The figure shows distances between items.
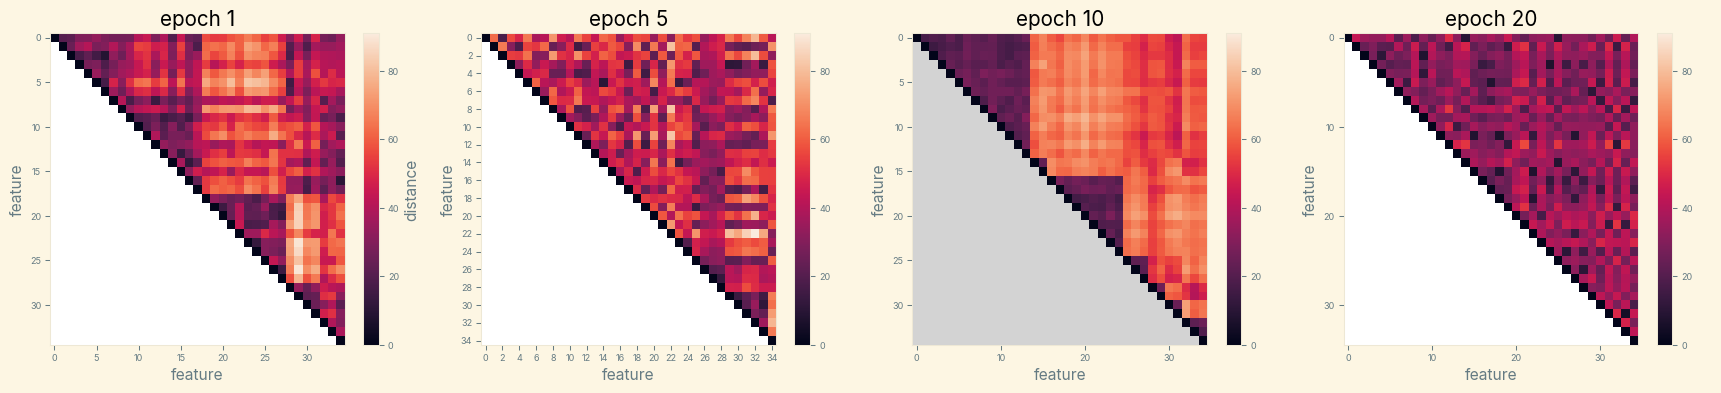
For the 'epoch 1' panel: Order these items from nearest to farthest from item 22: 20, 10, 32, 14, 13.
20, 32, 13, 14, 10
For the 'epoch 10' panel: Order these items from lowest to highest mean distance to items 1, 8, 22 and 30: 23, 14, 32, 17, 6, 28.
6, 17, 23, 28, 14, 32
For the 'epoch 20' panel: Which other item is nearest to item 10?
13
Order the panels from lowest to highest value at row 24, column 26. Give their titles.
epoch 20, epoch 1, epoch 5, epoch 10
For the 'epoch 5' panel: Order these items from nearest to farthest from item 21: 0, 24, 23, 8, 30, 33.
30, 33, 8, 23, 24, 0
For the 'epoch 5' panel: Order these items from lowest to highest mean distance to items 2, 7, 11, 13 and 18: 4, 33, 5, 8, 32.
4, 5, 33, 8, 32
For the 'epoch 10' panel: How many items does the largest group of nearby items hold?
14
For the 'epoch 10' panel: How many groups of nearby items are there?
7
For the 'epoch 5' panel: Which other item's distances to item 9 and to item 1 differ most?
13
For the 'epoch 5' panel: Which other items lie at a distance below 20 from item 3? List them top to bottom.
17, 29, 30, 33
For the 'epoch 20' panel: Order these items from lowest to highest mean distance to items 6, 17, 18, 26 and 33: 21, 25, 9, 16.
16, 9, 25, 21
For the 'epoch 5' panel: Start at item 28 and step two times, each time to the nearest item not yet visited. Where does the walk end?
26
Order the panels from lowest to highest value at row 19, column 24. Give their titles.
epoch 10, epoch 1, epoch 20, epoch 5
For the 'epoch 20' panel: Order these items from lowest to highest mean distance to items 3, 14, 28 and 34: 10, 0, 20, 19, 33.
0, 10, 19, 33, 20
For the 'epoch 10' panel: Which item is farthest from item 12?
20
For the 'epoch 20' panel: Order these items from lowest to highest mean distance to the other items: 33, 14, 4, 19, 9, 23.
9, 4, 19, 14, 33, 23
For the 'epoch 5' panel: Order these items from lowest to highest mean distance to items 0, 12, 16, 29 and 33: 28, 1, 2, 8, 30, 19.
30, 19, 1, 28, 8, 2
